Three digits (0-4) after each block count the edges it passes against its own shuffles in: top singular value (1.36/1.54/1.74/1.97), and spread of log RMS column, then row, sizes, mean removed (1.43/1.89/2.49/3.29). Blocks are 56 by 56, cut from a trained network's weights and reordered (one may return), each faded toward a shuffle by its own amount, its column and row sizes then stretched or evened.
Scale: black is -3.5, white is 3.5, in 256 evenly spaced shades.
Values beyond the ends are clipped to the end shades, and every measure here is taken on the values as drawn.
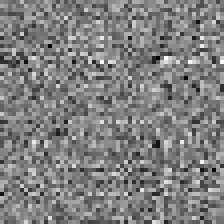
3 1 2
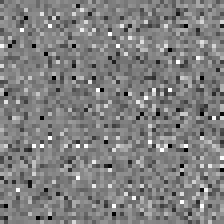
0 0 1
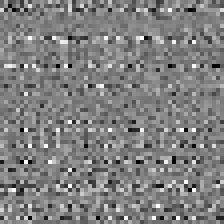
3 0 4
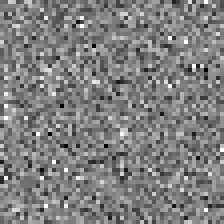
1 0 1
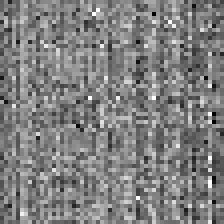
4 1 0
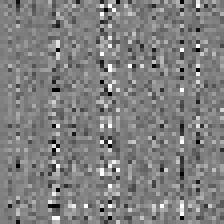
2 4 1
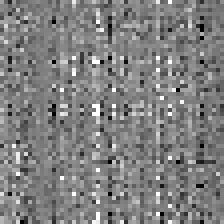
4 3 2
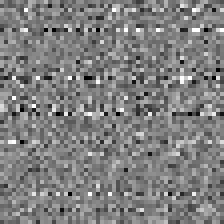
2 0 3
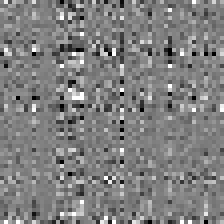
3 4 3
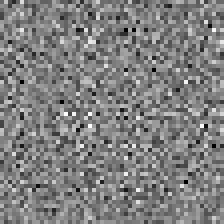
2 1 1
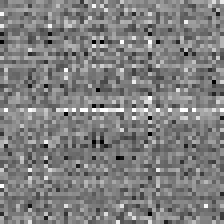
3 2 1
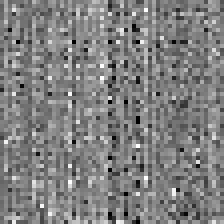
4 2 1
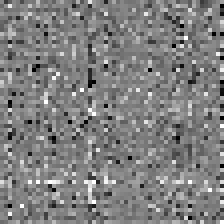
1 2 0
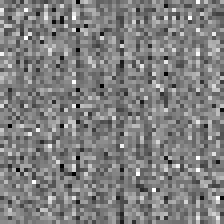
2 1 0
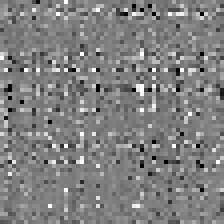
2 2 2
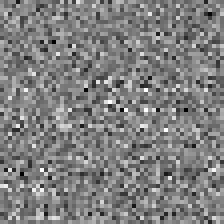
1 0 2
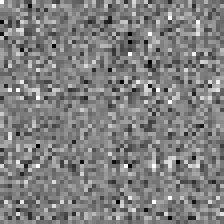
0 2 2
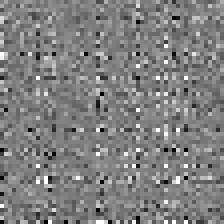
1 3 3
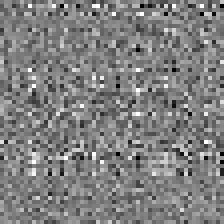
3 2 3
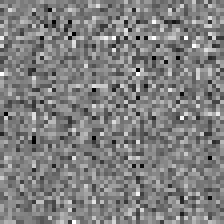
1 2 2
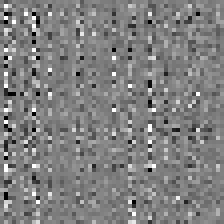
2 4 2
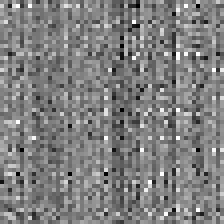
4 2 2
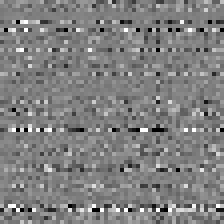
2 0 4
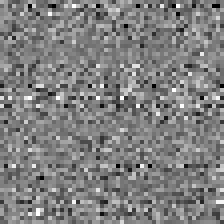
0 0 3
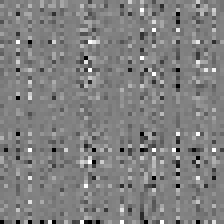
2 4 2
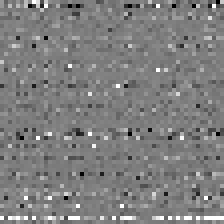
3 0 3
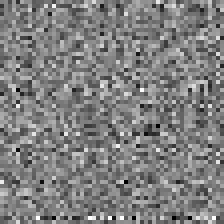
3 1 2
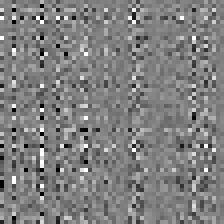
4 4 2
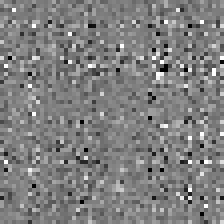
0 2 2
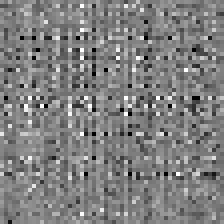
3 1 3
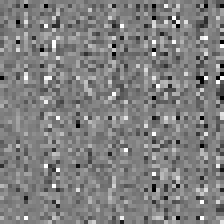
0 4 2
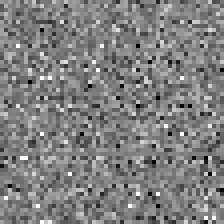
0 0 3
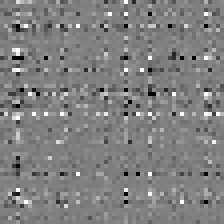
3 2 3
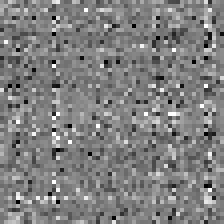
1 2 1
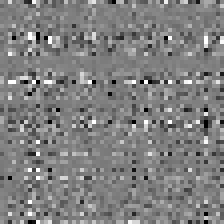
2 3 4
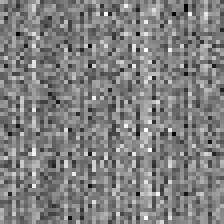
4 1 1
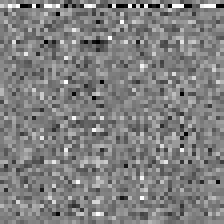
3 0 2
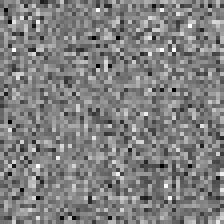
2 1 1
